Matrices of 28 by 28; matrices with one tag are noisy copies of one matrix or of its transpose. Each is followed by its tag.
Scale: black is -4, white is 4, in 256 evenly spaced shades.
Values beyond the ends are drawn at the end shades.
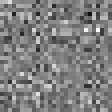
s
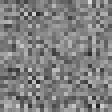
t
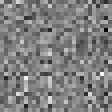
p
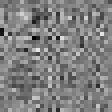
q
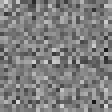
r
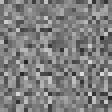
p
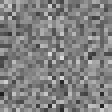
r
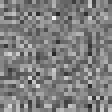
t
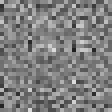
p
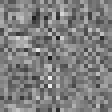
q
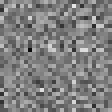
p
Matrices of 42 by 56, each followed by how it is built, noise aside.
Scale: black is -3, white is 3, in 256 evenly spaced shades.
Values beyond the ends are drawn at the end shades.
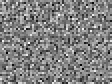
repeating columns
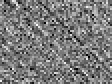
Toeplitz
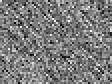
Toeplitz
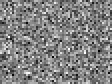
repeating rows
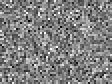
noise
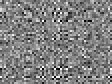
low rank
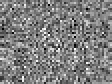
low rank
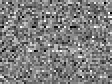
uneven rows
